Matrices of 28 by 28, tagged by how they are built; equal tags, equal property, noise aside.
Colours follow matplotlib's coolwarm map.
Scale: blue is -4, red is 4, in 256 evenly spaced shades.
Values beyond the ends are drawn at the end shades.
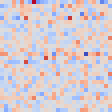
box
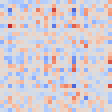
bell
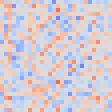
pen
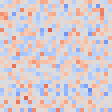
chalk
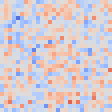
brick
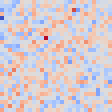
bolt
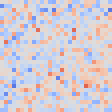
bolt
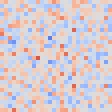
pen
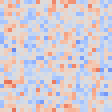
brick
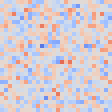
chalk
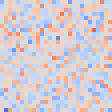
chalk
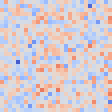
pen
